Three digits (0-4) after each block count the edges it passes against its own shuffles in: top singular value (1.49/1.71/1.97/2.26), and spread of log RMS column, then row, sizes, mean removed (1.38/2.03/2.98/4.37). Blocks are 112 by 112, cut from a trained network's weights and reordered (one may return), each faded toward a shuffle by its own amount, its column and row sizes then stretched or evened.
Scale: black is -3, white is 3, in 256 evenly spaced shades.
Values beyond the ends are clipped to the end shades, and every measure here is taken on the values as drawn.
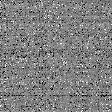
1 1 1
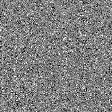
0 1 0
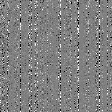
2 4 0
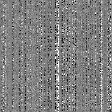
4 4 1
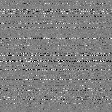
1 0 4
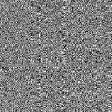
4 2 2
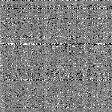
2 0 3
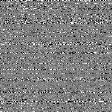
0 1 4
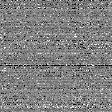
3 1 3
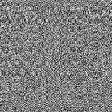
4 1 0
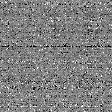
1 1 2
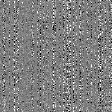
0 4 0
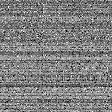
4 0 0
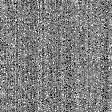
2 0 0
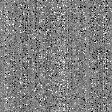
1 2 1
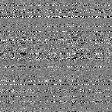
3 2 4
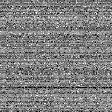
4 0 2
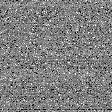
0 0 1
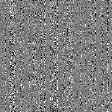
1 4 1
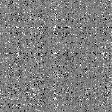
0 2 2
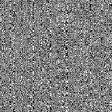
3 3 0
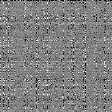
4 3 2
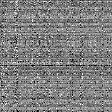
4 2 1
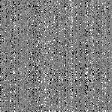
1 3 1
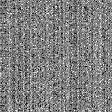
3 0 1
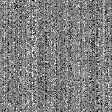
3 2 0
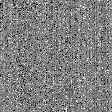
1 1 0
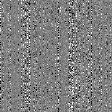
0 4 0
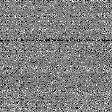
1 1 2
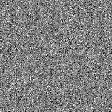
2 1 0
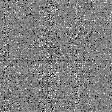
0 2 0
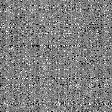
1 0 2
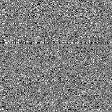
3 1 2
